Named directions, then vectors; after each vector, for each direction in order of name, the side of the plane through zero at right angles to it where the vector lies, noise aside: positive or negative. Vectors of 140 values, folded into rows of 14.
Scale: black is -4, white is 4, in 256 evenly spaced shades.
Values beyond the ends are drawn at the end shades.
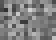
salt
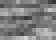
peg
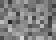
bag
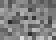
positive, positive, negative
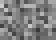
negative, negative, negative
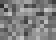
positive, positive, positive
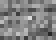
positive, negative, negative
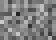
positive, negative, negative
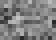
negative, negative, positive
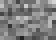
negative, negative, negative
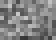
negative, negative, positive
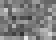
negative, positive, negative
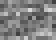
negative, positive, positive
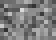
positive, positive, positive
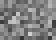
negative, negative, positive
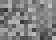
negative, negative, positive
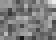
negative, negative, negative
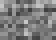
negative, negative, negative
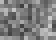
negative, positive, negative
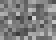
negative, positive, positive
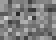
positive, negative, negative
